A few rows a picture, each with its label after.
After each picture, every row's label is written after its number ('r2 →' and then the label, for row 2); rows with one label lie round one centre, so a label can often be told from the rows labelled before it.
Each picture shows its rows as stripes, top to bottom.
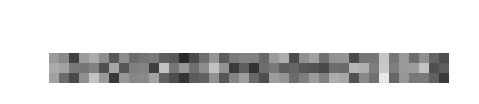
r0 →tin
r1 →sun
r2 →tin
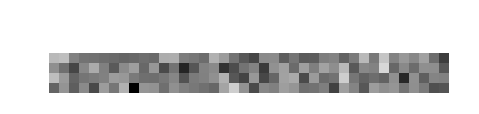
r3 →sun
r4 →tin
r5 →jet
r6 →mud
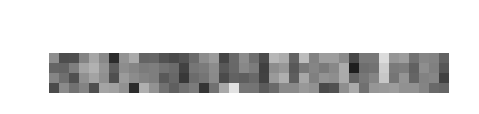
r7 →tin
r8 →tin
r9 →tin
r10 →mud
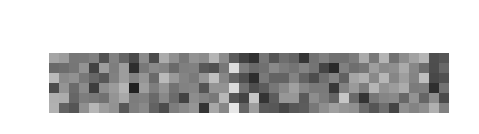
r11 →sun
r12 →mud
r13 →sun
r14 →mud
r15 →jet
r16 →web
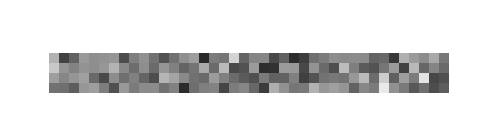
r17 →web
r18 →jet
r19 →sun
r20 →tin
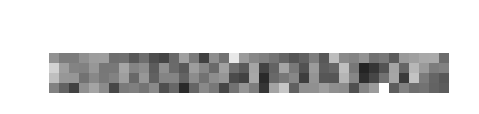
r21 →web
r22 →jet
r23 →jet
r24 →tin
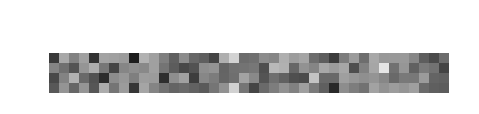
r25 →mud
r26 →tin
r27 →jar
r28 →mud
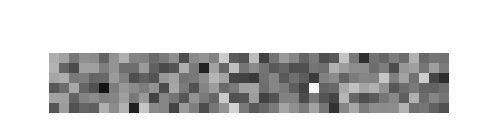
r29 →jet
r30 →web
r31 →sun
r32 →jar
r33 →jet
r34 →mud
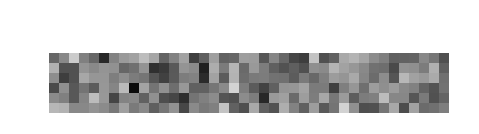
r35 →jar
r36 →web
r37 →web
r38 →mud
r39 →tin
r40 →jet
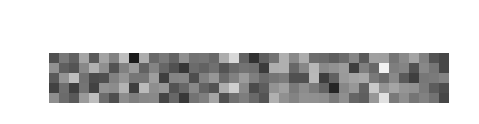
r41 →mud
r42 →tin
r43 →jar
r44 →mud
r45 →tin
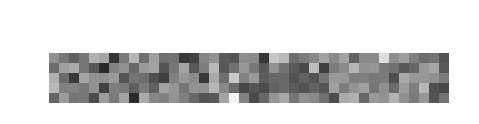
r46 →tin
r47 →jar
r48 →web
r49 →sun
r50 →mud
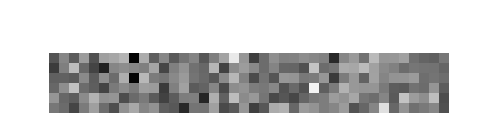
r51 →mud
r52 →jar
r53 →mud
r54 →jar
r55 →web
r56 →tin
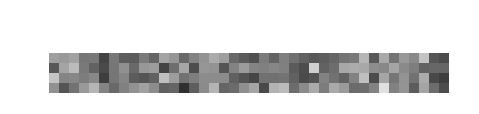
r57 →sun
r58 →jar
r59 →sun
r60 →tin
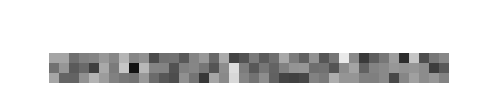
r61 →jet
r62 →mud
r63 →web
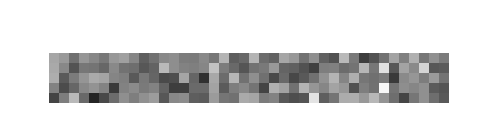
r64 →jet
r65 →sun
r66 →web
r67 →tin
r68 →jar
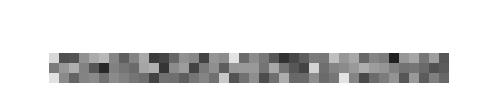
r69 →web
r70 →jar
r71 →jet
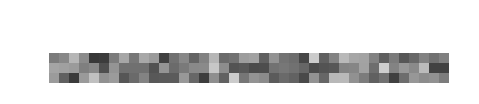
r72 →jar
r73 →sun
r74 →web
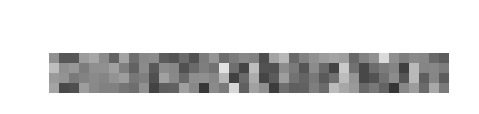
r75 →tin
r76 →jet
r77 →jet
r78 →web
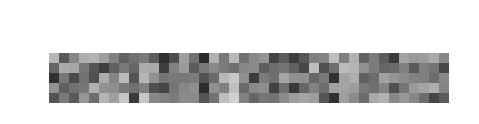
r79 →web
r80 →jar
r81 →mud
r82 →web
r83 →mud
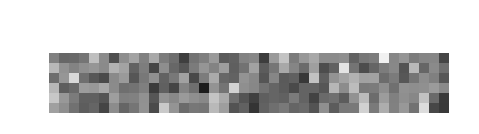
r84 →tin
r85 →jet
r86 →jar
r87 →web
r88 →sun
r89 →sun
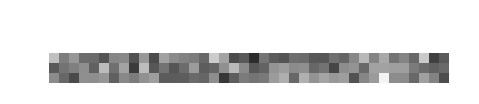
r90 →sun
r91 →mud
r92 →tin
